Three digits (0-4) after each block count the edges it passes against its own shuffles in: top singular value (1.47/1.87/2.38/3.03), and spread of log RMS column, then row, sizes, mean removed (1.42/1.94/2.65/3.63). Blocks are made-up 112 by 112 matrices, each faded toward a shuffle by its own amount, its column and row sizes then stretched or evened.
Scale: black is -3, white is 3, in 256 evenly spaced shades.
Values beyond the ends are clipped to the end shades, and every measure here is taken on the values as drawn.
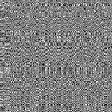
4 1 3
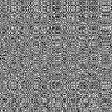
4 0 2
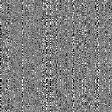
3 4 1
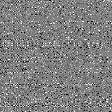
3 0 3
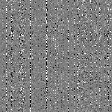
1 4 1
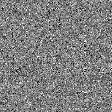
1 1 1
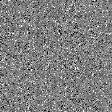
0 2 1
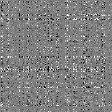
2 4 4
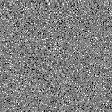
2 0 0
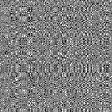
4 3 0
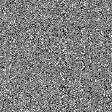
1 2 1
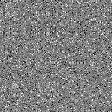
2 0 0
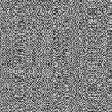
3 2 0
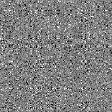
3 2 2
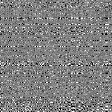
3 1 4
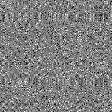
3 0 0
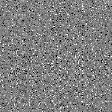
2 2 1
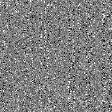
0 3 0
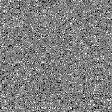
2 1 1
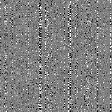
3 4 0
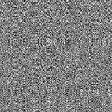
3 2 1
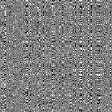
4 4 2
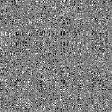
2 3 2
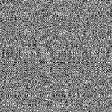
3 0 2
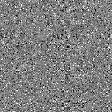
2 1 1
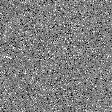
0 0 1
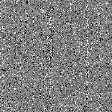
0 3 0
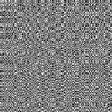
4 3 1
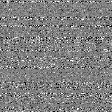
2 0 4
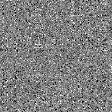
1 2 1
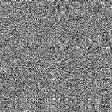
3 1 2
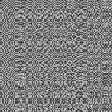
4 1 1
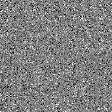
1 2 2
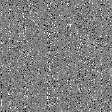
0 3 0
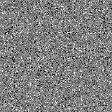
1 2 2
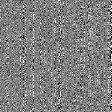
3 4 0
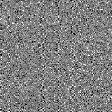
3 2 0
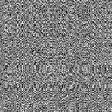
4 3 0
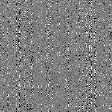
1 4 1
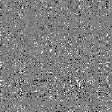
2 3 3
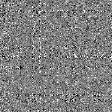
0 3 3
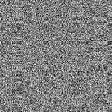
3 0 0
